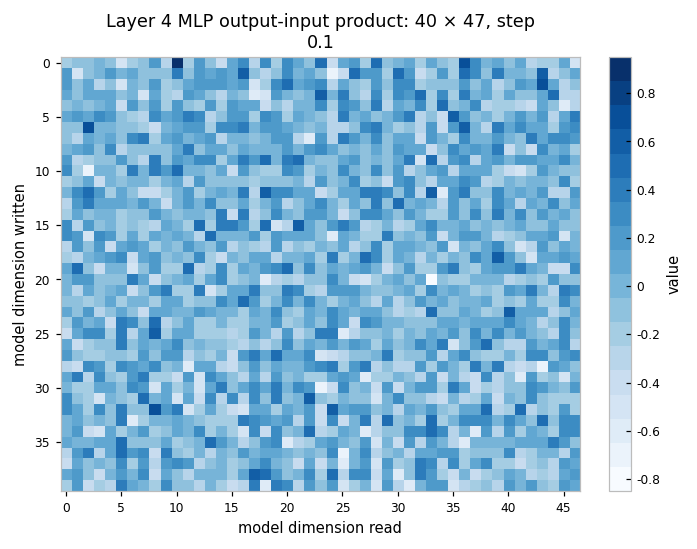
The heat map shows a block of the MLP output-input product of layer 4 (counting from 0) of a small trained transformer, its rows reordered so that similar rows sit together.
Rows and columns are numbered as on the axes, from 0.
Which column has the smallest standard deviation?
4
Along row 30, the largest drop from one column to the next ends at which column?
23
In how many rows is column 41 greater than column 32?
18
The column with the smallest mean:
15
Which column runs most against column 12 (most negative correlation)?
1
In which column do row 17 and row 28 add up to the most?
39
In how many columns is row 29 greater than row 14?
18
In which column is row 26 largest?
38
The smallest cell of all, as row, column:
20, 33
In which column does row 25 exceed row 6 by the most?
8
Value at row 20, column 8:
-0.4
